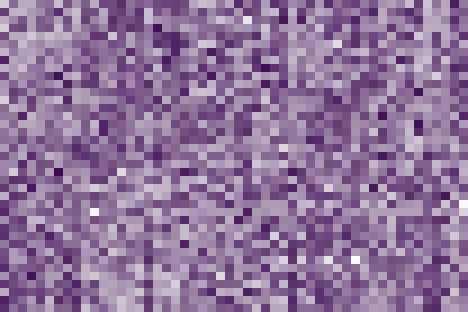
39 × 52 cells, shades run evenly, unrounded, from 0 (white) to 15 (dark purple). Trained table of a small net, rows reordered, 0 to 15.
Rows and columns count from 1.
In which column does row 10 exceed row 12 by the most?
24
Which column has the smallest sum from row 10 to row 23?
29
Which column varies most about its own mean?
1
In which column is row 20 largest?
43
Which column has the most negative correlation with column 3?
42
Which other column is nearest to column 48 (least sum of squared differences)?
9
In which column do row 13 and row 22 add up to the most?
44
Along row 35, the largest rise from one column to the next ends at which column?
26
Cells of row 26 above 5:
44
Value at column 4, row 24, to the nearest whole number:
14
